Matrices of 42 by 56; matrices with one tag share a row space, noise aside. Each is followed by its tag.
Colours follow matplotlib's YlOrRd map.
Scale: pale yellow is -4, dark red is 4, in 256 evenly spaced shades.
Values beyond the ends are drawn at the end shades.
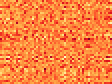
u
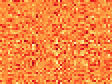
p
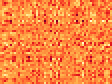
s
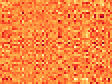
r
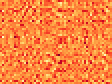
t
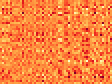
r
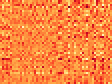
r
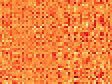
r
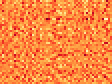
t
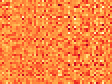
r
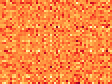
s
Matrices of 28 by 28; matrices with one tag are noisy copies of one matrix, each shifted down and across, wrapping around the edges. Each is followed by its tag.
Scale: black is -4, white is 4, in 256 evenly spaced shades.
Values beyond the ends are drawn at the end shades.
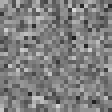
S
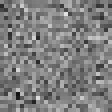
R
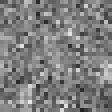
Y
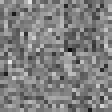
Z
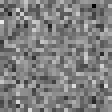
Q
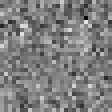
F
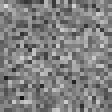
R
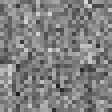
Y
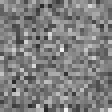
R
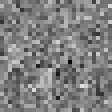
Y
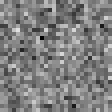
F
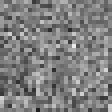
Z
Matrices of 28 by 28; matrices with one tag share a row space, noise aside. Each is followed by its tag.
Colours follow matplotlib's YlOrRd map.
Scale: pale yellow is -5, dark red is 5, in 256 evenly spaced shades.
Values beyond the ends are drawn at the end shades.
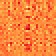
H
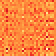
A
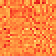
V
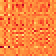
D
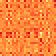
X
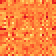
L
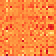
A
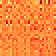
X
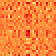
H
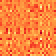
X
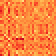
D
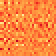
D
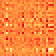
A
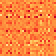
X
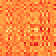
X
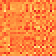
V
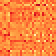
V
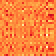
A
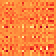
A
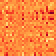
A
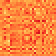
V
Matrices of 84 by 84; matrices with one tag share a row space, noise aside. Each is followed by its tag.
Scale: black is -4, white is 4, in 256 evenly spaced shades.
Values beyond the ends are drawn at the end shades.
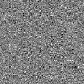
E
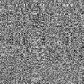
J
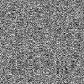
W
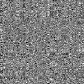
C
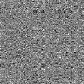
J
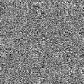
J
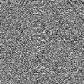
J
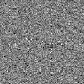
E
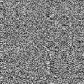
C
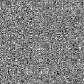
W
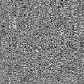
E
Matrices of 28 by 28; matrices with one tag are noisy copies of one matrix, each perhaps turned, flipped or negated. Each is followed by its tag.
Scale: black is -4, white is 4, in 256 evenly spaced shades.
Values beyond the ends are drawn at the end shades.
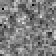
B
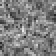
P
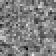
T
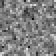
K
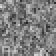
P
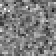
T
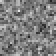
K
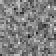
K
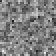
T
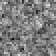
B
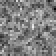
P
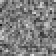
T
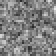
P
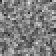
K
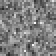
P
